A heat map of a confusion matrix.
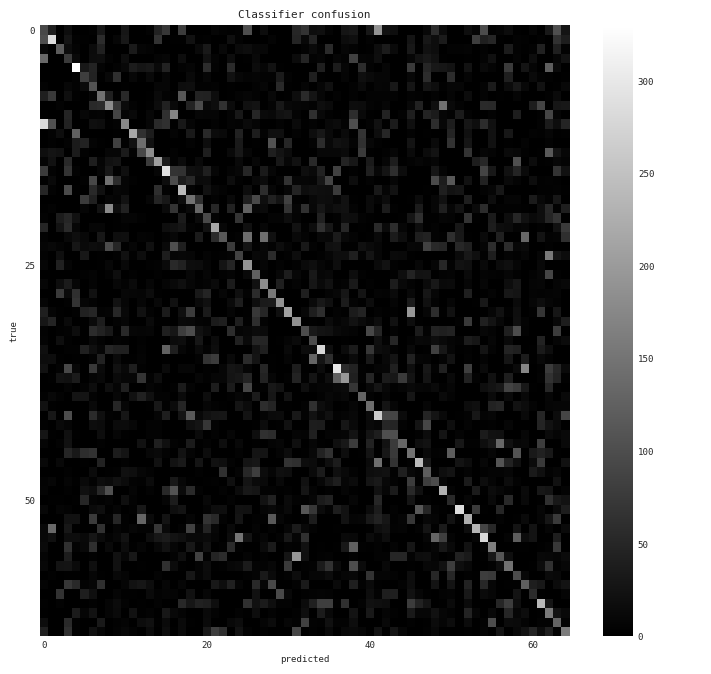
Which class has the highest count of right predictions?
4
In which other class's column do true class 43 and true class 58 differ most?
42
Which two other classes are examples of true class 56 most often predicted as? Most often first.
31, 19
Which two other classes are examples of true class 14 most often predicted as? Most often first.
58, 13
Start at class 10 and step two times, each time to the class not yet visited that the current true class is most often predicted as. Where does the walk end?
41
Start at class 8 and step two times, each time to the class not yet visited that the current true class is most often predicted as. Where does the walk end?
16
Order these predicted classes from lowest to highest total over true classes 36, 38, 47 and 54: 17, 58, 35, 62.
35, 17, 62, 58
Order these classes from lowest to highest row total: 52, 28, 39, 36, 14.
39, 28, 14, 52, 36
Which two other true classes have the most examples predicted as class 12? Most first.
52, 13
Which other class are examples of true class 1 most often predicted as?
0
